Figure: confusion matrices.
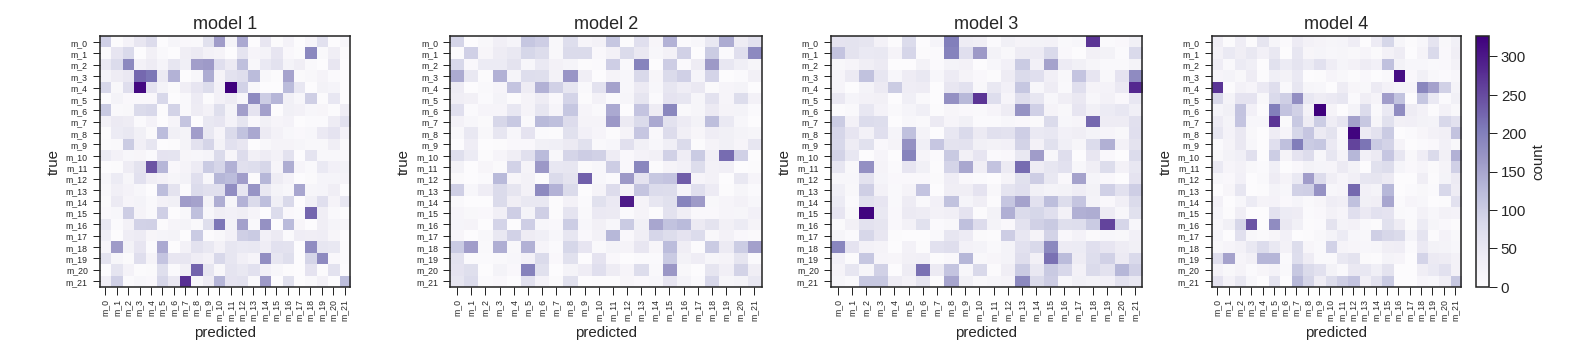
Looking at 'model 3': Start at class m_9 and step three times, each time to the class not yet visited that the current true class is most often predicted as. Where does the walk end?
m_14
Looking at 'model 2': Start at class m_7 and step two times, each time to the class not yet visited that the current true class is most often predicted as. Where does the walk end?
m_13
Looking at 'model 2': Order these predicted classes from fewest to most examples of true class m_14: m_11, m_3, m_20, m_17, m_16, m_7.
m_7, m_20, m_11, m_3, m_17, m_16
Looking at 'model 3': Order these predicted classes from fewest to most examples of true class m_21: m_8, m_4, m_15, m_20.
m_4, m_20, m_15, m_8
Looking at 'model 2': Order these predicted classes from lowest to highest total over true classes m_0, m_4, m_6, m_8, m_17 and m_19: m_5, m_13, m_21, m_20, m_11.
m_21, m_20, m_5, m_13, m_11
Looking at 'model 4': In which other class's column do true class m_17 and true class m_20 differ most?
m_7
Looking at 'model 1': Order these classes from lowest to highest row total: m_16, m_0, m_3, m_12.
m_0, m_12, m_16, m_3
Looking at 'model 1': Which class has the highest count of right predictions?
m_3
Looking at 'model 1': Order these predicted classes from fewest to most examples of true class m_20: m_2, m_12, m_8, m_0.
m_0, m_2, m_12, m_8
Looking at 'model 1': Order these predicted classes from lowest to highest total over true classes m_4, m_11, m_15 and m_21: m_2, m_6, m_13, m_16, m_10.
m_6, m_13, m_2, m_10, m_16
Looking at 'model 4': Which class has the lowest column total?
m_17
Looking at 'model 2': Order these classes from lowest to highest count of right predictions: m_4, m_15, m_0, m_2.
m_2, m_15, m_0, m_4
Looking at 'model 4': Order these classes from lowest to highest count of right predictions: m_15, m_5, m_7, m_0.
m_0, m_15, m_5, m_7
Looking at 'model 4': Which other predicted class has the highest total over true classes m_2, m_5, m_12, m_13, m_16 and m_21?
m_15
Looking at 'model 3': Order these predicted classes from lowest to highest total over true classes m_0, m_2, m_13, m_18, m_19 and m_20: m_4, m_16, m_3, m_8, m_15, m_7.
m_4, m_7, m_3, m_16, m_8, m_15
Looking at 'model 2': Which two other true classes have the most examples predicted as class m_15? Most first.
m_6, m_20
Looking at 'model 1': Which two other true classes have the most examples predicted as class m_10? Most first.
m_16, m_0
